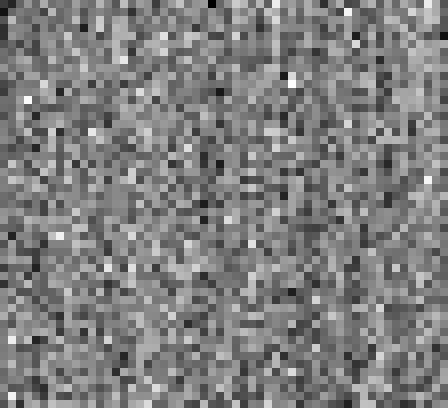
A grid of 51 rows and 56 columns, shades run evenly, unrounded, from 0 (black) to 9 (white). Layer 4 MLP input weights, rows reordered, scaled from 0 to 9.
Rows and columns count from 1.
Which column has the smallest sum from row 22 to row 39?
39
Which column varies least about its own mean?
41
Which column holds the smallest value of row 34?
5
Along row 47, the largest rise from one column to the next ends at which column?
16
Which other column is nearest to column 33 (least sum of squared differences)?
31
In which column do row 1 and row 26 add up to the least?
27
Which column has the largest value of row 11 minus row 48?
37
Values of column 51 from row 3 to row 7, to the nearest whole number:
4 7 5 6 4
